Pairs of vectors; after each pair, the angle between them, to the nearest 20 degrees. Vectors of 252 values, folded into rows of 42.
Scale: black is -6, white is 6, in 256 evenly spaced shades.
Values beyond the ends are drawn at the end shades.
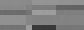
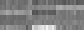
160 degrees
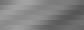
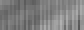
140 degrees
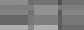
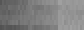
120 degrees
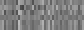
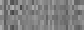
60 degrees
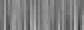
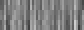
20 degrees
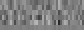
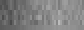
120 degrees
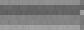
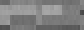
140 degrees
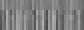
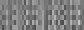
60 degrees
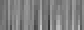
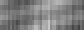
120 degrees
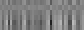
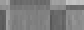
80 degrees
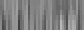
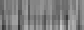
20 degrees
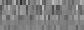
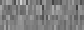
160 degrees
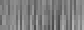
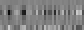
100 degrees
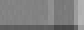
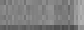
20 degrees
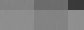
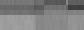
40 degrees
